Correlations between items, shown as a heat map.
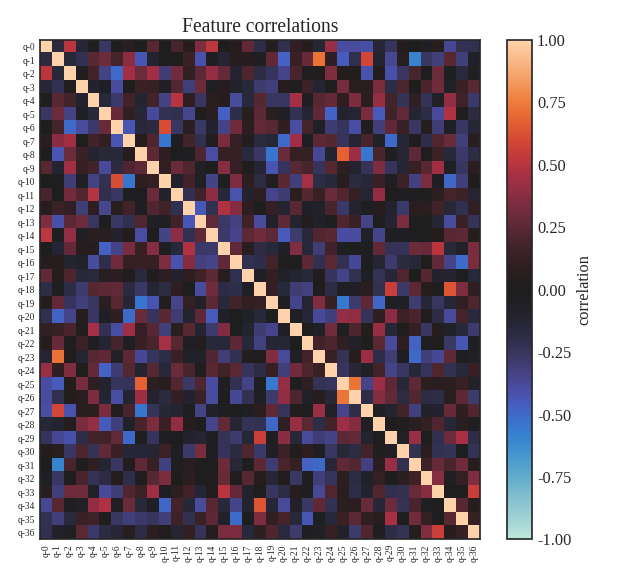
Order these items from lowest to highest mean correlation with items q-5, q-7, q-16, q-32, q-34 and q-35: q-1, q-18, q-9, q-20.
q-20, q-9, q-1, q-18
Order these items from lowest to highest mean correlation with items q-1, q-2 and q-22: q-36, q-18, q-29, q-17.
q-29, q-18, q-36, q-17
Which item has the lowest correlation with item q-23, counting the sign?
q-31
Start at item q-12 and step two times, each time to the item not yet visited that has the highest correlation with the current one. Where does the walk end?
q-33
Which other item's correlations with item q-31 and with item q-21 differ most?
q-1
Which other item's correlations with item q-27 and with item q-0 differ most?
q-2
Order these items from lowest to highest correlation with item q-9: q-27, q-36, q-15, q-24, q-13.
q-27, q-13, q-36, q-24, q-15
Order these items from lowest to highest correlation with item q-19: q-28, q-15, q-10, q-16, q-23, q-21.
q-28, q-21, q-15, q-10, q-16, q-23
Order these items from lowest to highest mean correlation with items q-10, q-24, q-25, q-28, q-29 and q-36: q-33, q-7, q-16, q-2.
q-7, q-2, q-16, q-33
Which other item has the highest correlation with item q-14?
q-0
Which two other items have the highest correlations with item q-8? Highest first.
q-25, q-26
